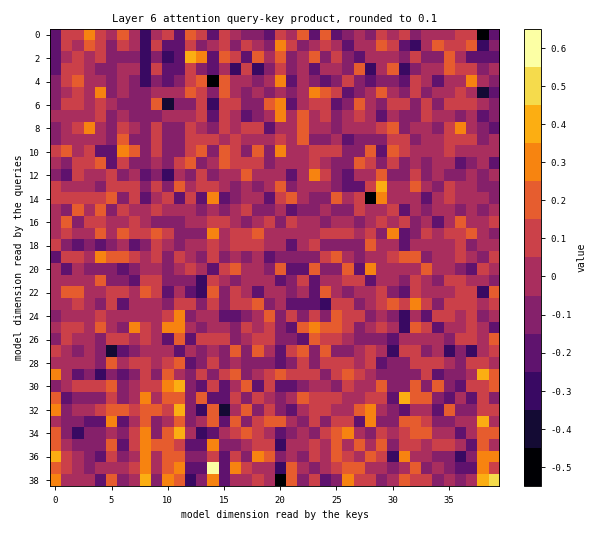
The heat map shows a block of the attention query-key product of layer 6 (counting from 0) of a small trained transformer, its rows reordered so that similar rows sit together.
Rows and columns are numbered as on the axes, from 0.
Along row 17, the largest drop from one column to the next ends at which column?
31
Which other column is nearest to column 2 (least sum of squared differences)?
3
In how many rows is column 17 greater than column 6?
16
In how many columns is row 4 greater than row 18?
12
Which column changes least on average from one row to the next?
8
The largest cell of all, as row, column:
37, 14
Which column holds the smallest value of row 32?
15
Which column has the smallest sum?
21
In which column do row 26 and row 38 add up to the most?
39
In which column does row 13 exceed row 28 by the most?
29
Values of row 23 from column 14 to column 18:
0.1 -0.1 0.1 0.1 0.2
